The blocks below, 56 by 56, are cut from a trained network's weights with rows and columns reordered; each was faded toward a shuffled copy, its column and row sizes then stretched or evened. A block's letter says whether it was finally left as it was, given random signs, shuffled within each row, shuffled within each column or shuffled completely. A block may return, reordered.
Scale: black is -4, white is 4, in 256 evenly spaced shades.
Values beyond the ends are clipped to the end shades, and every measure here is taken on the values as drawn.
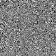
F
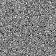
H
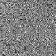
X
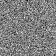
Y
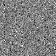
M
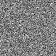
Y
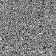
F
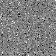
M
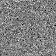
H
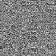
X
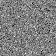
Y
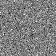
Y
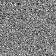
H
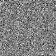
F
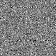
H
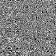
X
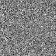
F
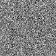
F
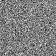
Y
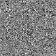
F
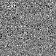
F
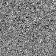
H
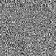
X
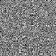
X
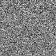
H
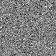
H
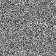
H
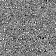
H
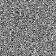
M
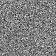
Y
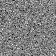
Y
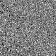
Y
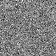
Y
